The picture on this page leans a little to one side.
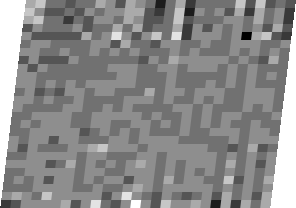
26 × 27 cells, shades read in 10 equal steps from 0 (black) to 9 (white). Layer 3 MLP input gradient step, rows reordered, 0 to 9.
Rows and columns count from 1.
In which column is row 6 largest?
11
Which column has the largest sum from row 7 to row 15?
16
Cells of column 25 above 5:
3
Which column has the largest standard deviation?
14
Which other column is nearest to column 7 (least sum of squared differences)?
25
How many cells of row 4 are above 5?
4
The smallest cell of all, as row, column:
5, 23
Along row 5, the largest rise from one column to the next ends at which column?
24
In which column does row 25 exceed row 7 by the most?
13
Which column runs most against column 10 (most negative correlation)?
2
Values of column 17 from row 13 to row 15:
4 5 4
